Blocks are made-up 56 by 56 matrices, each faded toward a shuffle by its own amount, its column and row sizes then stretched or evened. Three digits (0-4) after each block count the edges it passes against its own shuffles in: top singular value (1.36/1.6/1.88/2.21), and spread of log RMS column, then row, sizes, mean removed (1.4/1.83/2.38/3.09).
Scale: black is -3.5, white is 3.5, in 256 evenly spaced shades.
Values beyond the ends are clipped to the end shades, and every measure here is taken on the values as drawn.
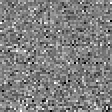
1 0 2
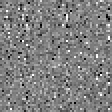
2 2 0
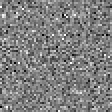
1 0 1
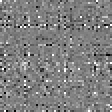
3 2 3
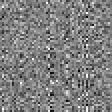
4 3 0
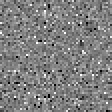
2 1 1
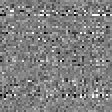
3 1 3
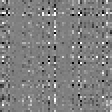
4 4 3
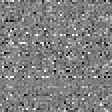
1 1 3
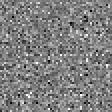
1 2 2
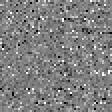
0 0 2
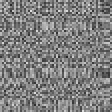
4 0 1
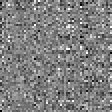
3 3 1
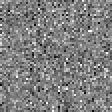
1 2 0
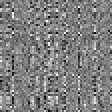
4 4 0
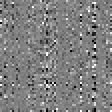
3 4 1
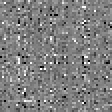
2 3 2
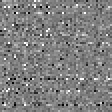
0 1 3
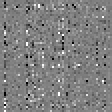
1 3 1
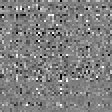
2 2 4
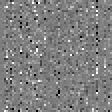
0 3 0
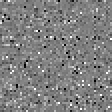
1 0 1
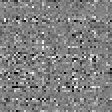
1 2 4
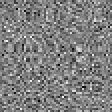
3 0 0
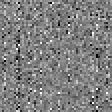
1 3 0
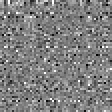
3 1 3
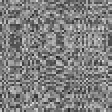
4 0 0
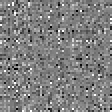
2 3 2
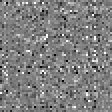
2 2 2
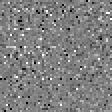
1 0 1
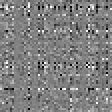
4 4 3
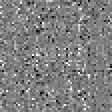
1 2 1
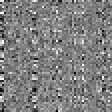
4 3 2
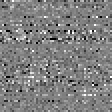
0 0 4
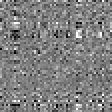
4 3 3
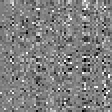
4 3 0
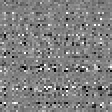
0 2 4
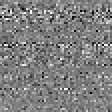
3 0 4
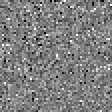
0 0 0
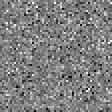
1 0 0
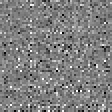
2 1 2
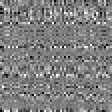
4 0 4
